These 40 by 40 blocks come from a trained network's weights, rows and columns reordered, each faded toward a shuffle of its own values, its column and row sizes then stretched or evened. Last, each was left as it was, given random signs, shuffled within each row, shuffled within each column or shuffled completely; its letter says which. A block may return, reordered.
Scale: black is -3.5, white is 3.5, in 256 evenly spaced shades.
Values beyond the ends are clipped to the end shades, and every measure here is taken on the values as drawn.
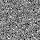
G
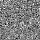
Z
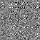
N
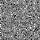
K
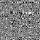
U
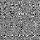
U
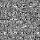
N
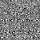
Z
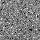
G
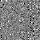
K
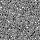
G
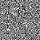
U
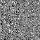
K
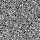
G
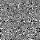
N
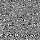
Z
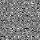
N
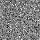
G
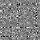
N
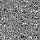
U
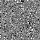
K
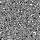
G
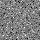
G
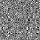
U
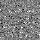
Z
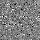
Z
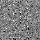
K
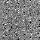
K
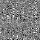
U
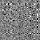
U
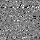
Z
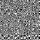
U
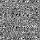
N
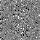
K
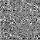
N
